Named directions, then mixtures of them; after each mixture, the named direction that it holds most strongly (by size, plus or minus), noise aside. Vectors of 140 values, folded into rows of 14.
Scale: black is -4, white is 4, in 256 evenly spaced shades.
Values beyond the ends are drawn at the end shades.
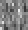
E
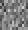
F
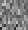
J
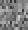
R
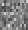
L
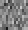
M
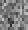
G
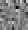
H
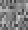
R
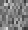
M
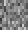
F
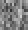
E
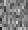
J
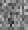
G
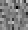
H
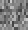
R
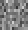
F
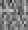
E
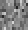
H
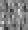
E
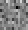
H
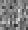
R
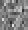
G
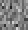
R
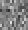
R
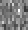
E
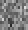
G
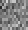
F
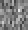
R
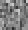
H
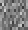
F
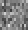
L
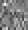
J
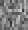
R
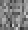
R
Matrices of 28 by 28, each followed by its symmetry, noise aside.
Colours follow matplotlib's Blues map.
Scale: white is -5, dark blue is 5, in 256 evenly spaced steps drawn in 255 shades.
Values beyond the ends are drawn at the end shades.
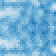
mirrored top to bottom.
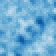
symmetric.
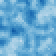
symmetric.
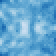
mirrored top to bottom.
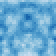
mirrored left to right.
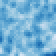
no symmetry.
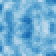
mirrored top to bottom.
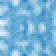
mirrored top to bottom.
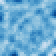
symmetric.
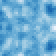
mirrored top to bottom.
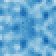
mirrored top to bottom.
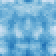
mirrored left to right.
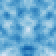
mirrored left to right.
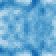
mirrored top to bottom.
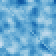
no symmetry.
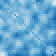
symmetric.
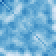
symmetric.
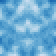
mirrored left to right.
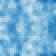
mirrored top to bottom.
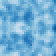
mirrored top to bottom.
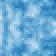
mirrored top to bottom.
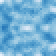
mirrored top to bottom.
